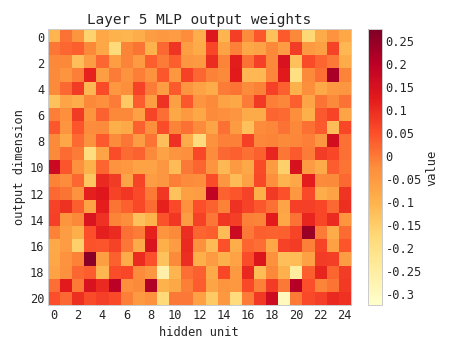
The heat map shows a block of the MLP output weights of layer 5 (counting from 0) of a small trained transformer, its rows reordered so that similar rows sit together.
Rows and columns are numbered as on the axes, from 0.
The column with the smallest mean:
9
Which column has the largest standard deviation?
3
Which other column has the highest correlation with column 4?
21
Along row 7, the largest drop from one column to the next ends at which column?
23
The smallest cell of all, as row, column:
20, 19
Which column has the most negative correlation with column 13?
22
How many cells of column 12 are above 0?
8
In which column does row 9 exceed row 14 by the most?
7
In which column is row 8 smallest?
12
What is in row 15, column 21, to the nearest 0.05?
0.25
